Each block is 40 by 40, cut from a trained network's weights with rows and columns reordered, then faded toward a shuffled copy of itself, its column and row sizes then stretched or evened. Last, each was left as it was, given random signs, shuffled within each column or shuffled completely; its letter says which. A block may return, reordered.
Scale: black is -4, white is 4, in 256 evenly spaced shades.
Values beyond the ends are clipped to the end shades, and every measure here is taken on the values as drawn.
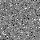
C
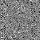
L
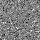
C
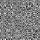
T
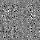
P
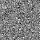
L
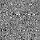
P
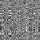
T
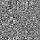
T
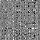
T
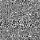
P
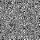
P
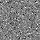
C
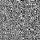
P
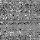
T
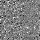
L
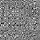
T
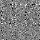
P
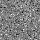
C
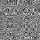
T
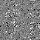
P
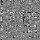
P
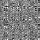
T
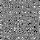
P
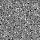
C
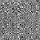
T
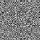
T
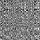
T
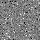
C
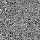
P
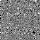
P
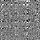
T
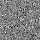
C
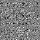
P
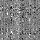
T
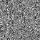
L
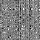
T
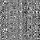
T
